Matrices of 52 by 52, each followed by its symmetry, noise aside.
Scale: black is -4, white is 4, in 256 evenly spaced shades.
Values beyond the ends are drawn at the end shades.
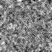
no symmetry.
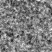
no symmetry.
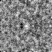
mirrored top to bottom.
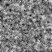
no symmetry.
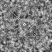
symmetric.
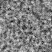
symmetric across the other diagonal.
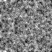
mirrored top to bottom.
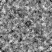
symmetric across the other diagonal.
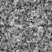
same after a half turn.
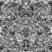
mirrored left to right.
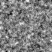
no symmetry.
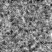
no symmetry.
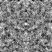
mirrored left to right.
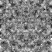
mirrored left to right.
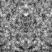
mirrored left to right.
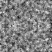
mirrored top to bottom.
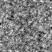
same after a half turn.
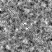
same after a half turn.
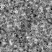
same after a half turn.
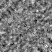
symmetric.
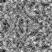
mirrored top to bottom.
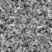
same after a half turn.
